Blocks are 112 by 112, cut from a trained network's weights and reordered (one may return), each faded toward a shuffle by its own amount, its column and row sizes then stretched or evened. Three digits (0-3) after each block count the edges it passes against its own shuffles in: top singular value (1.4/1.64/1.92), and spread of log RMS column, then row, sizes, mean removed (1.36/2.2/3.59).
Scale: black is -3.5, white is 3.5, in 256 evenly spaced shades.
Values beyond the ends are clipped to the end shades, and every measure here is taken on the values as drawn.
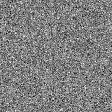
0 0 0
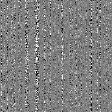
0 3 0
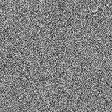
2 0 0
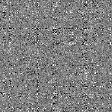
2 2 2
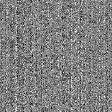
2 2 0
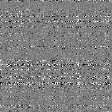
0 2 3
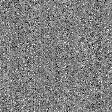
0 1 0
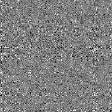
2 2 2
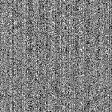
3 1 1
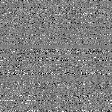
0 0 3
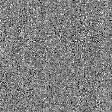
0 1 1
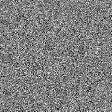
1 1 1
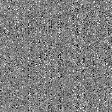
0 2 1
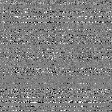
0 1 3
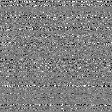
3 0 3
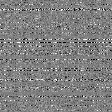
2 0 3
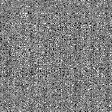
2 0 2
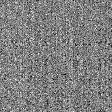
1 0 1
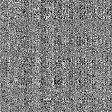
3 1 2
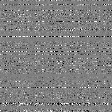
2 1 3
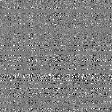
0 2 3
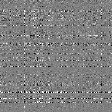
2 2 3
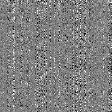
1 3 1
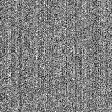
3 1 0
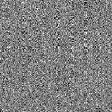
3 2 1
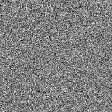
1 0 1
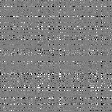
1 2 3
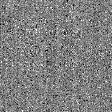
0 1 1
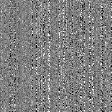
2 3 0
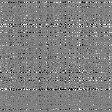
3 2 3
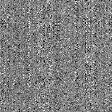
1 2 1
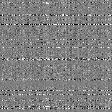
3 0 3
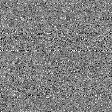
2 0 2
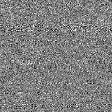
3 0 2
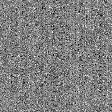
1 1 1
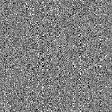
3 2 1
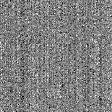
3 1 1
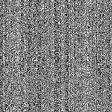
3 1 1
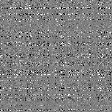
0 2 3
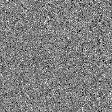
1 1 1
